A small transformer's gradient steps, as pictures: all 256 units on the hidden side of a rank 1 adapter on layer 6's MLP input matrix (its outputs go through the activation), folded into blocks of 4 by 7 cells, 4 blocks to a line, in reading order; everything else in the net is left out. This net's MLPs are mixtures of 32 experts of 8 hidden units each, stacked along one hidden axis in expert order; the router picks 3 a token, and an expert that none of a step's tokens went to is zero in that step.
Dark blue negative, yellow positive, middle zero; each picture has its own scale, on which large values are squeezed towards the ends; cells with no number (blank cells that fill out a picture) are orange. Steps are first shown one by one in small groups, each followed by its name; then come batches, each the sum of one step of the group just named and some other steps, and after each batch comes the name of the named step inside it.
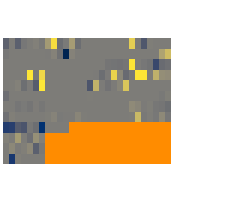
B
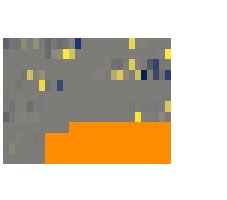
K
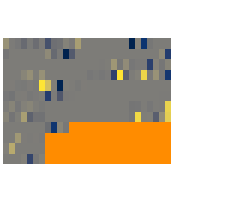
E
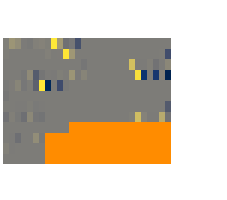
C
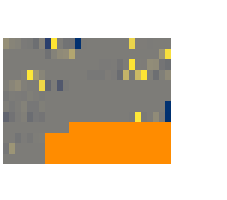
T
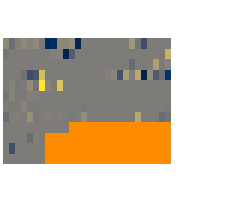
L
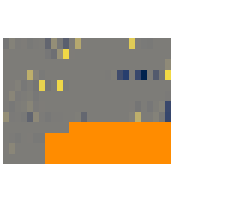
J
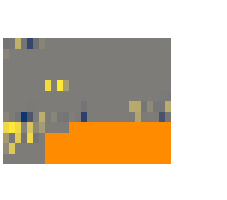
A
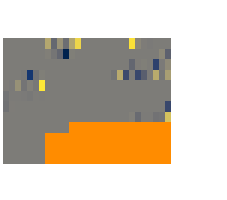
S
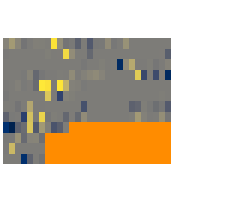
C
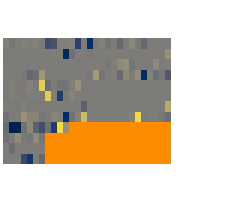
L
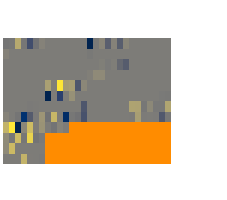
A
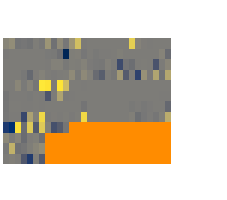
S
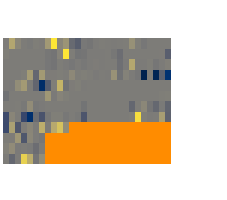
C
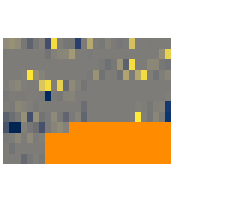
T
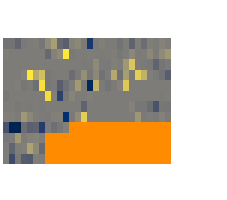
B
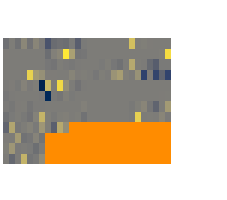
K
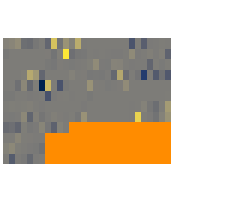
E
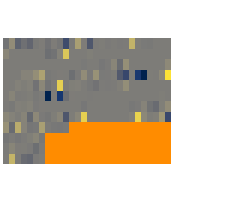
J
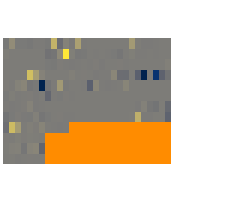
J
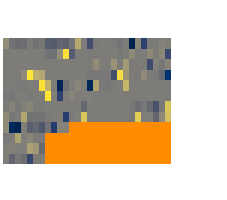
E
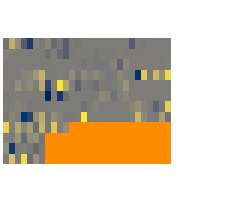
A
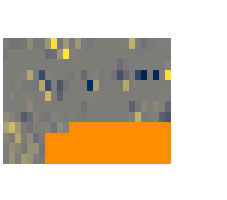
J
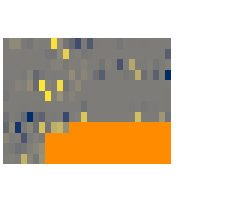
C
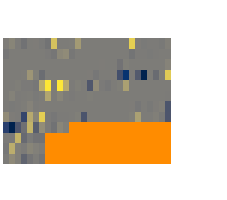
J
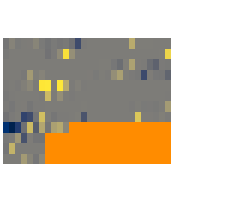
K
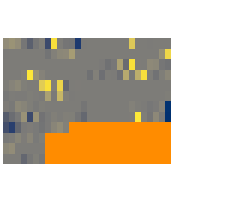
T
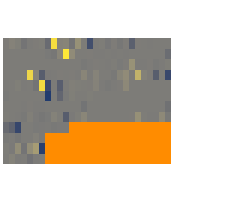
C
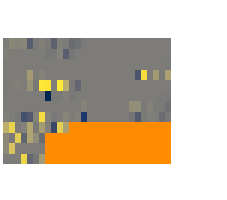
A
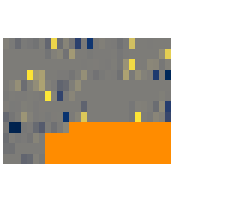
T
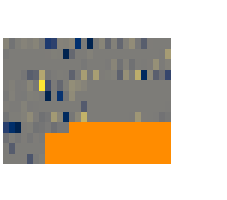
L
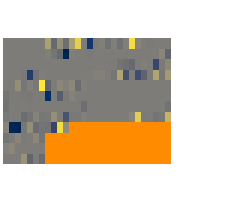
S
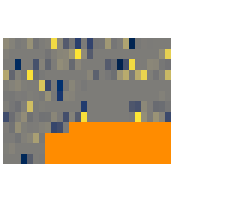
T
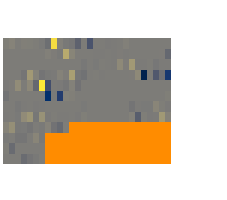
C
